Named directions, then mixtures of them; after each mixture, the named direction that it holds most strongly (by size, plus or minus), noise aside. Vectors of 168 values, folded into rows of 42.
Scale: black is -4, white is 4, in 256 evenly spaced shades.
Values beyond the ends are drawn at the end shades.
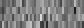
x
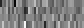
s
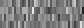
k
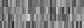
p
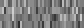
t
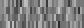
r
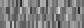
r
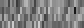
r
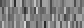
s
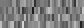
k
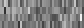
t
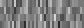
r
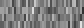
k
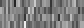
s
